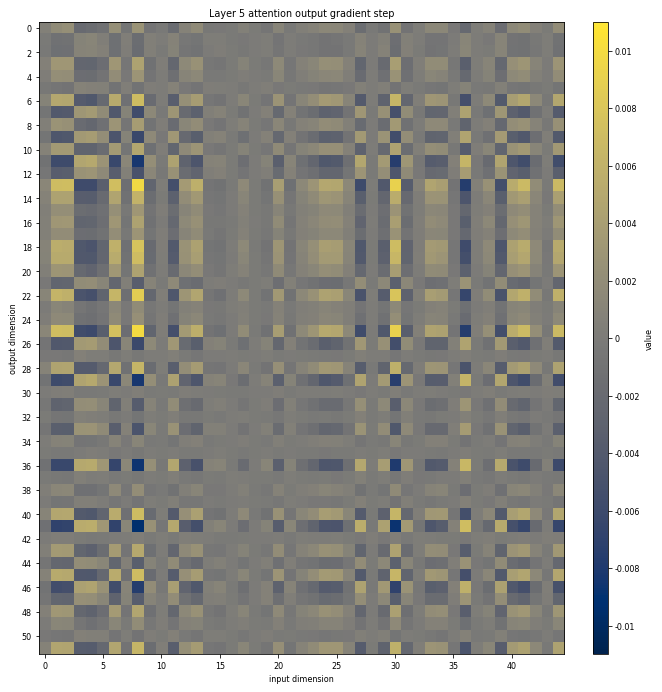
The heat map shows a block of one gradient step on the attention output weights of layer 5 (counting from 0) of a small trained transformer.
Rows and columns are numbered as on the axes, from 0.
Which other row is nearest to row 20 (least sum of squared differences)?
3
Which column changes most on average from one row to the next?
8
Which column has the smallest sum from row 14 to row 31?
36
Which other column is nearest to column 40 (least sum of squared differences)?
13
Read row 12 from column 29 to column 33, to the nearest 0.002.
0.002 -0.004 0.002 0 -0.002
